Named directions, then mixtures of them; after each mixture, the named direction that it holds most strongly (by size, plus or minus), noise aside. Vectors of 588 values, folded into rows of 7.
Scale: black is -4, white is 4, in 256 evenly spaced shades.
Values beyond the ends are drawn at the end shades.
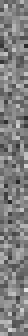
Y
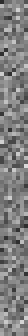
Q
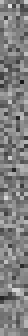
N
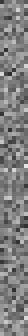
Q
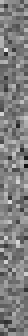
Y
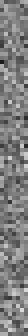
Y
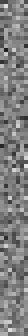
Y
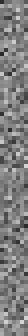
Q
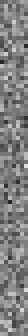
Y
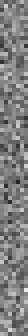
Y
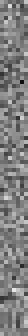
N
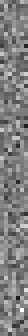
Y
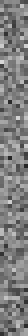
Y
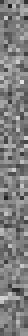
N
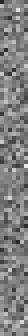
Q
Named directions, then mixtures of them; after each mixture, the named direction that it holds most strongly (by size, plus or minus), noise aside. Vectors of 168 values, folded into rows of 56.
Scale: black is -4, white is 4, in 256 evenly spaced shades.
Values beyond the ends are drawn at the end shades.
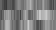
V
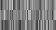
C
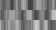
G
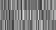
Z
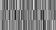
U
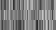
C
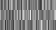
Z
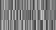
U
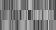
V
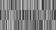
Z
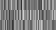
Z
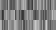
G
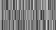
U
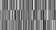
U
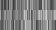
V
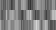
G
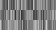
U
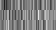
Z
